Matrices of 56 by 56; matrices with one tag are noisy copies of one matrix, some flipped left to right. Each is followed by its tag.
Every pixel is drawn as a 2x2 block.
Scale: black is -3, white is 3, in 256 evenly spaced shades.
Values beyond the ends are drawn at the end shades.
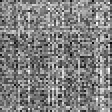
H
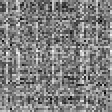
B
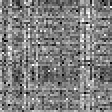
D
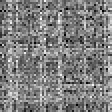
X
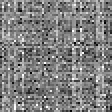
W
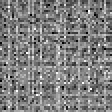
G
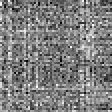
D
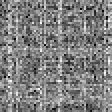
X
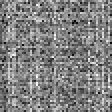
W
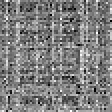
B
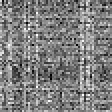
D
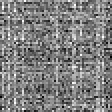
W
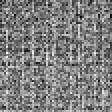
G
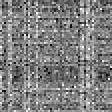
D
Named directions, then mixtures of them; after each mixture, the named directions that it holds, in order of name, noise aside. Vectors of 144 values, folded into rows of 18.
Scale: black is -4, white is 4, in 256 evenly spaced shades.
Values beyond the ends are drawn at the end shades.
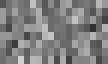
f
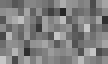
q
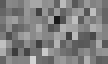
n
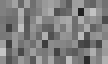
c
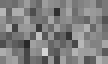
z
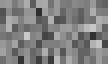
f, n.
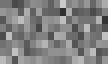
q.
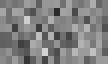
z.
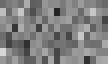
c, z.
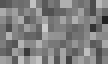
f, q.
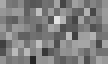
n.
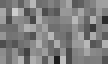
f, z.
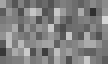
c, n, z.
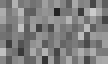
c, z.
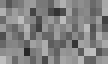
q, z.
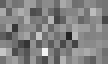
n, z.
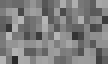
f, q, z.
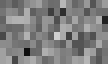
n, q.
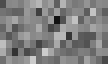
n.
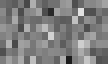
c, f.
